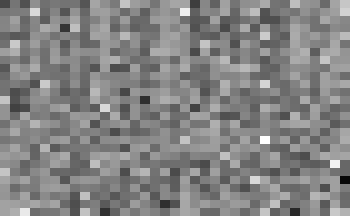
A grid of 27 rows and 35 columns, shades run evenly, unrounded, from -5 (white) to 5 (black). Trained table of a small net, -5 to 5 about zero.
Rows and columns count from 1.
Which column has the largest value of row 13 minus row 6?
2
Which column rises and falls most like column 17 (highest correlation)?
18
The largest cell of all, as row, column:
23, 35
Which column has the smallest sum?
34
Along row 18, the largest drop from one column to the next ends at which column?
27
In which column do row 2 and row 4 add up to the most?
7
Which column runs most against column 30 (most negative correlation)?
1
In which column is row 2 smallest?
19
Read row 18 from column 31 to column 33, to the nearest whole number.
-1 1 0
